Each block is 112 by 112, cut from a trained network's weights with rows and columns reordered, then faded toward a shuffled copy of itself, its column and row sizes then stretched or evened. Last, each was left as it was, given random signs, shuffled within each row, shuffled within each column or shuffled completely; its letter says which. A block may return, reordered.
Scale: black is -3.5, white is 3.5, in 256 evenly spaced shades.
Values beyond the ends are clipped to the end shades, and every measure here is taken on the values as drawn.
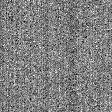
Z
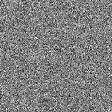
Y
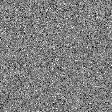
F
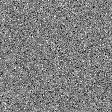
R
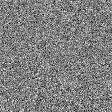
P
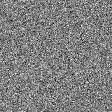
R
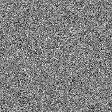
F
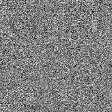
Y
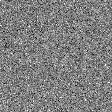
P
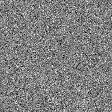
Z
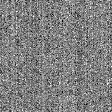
Y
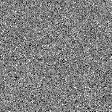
F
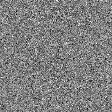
F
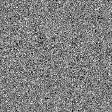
F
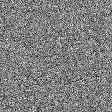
P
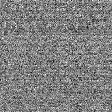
Y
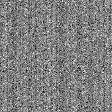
Y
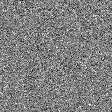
P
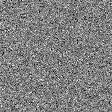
R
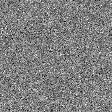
P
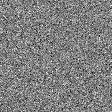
Z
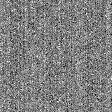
Z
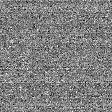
P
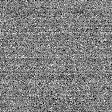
P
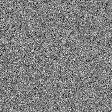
Z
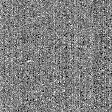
Y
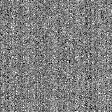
Y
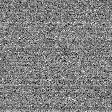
P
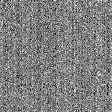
Y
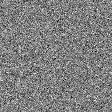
R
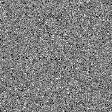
F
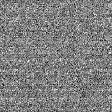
Y
